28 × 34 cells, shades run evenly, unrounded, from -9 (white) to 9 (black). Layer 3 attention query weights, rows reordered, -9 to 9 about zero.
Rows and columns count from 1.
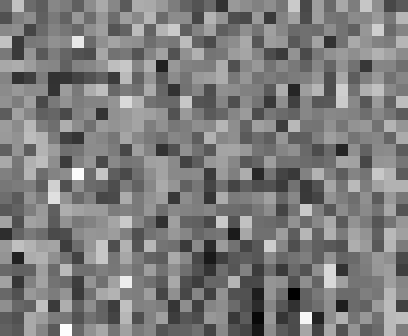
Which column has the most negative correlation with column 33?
12
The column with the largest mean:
22
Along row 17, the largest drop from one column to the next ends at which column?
19
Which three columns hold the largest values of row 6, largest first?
14, 31, 20
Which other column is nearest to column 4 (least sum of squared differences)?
8
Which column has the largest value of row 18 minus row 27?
34
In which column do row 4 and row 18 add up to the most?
28
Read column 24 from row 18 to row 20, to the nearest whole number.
4 2 -2
